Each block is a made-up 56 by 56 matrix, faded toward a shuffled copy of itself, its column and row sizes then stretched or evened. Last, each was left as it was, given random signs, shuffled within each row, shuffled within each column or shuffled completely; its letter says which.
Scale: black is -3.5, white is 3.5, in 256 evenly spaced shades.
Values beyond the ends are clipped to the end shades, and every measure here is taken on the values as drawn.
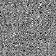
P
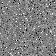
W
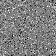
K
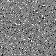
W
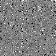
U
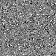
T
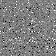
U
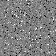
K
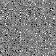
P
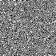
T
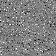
T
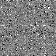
U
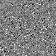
T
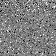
T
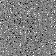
K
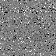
T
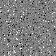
K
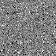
U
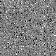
K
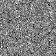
K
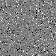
K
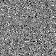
T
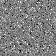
W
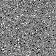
W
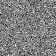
W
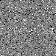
T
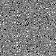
P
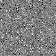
K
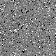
K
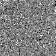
K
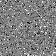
T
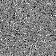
T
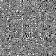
P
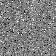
W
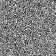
K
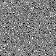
U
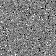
W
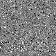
T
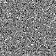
U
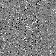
K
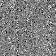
K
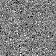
K
